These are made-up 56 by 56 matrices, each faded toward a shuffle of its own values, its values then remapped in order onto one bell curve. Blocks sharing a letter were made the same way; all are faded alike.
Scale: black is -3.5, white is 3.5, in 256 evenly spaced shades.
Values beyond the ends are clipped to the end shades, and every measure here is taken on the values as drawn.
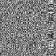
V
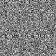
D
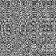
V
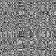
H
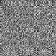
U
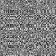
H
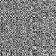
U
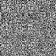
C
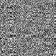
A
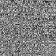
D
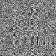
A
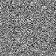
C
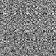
U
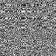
D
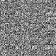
C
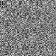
C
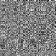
V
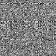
D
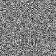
C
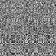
U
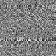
U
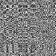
H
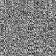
A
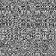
U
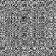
H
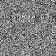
C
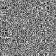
C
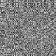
V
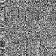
A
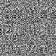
U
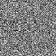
C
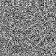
C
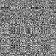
U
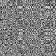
H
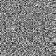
U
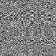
U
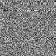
D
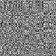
H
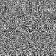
D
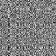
V
